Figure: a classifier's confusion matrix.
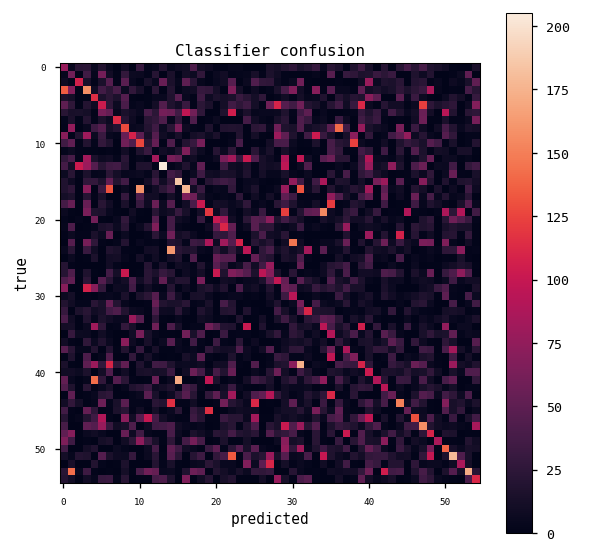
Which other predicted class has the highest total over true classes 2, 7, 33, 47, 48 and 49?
29
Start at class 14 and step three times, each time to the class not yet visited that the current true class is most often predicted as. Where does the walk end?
44
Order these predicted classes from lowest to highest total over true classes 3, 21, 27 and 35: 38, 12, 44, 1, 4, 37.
4, 38, 44, 12, 37, 1
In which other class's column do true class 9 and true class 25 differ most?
33
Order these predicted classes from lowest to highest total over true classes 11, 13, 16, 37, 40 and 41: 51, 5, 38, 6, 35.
38, 5, 35, 51, 6
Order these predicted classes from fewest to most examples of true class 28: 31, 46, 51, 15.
46, 15, 51, 31
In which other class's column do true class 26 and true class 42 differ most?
27
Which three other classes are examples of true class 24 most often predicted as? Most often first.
14, 32, 52
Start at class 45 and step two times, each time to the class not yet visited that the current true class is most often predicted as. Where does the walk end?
34
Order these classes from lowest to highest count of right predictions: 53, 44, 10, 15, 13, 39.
39, 10, 44, 53, 15, 13
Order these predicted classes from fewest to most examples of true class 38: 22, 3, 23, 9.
23, 22, 9, 3
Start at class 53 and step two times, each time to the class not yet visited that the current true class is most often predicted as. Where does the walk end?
5
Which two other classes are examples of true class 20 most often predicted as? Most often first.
21, 27
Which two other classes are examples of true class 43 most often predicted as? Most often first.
35, 27
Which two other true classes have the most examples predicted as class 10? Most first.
16, 49
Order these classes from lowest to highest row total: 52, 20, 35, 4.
52, 35, 4, 20
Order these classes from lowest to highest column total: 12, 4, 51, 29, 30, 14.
4, 30, 51, 12, 14, 29
